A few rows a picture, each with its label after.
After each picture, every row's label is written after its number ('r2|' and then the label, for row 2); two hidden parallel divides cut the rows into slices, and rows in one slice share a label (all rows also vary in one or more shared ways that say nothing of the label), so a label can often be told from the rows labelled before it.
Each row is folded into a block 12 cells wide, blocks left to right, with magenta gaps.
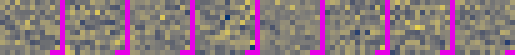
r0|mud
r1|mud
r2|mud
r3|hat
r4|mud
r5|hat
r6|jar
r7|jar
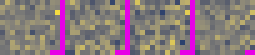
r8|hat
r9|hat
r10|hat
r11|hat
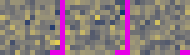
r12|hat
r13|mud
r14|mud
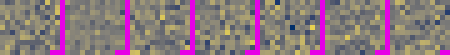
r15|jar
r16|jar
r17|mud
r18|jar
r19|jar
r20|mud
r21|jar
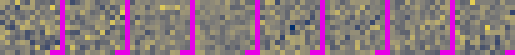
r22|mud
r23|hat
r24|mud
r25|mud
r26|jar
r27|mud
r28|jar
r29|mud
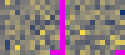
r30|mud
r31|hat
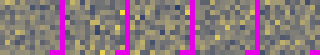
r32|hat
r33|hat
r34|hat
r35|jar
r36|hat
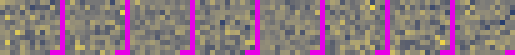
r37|hat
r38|hat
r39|jar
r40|jar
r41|hat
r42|hat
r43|jar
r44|jar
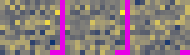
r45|hat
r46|hat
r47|mud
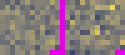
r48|jar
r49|mud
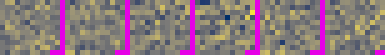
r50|hat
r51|mud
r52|mud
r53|mud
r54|hat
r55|hat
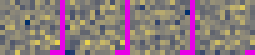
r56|hat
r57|hat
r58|jar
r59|jar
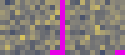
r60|jar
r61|mud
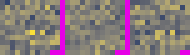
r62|mud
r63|hat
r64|mud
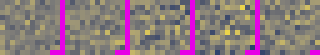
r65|mud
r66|jar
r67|jar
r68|mud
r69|hat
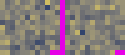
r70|mud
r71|mud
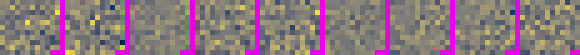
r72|jar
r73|mud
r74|jar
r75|jar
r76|hat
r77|mud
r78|hat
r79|mud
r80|hat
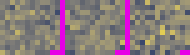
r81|jar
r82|hat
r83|mud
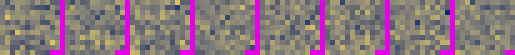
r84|jar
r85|jar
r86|mud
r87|hat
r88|mud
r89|jar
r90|jar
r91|hat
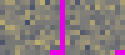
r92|hat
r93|mud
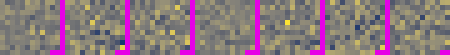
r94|mud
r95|jar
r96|mud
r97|jar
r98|mud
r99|mud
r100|hat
